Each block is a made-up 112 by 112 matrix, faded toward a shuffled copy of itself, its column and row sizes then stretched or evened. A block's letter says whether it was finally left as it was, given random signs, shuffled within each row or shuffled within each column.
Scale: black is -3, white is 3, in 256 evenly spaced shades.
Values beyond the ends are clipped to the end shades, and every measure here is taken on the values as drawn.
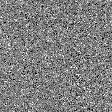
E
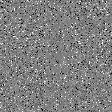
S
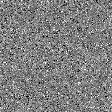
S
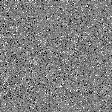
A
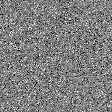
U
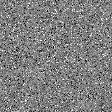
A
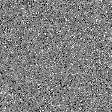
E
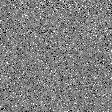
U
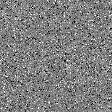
A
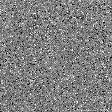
E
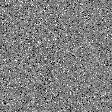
E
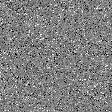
U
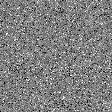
U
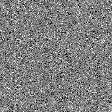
S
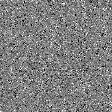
A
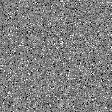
S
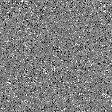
A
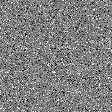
A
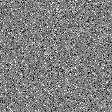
E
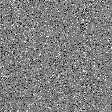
E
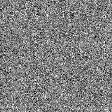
A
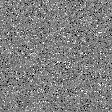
U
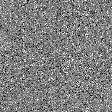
E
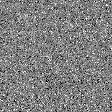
U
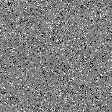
E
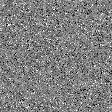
U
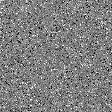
E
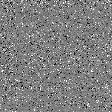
S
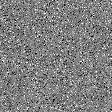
E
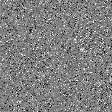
E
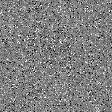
S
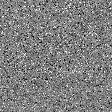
U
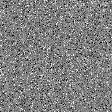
E
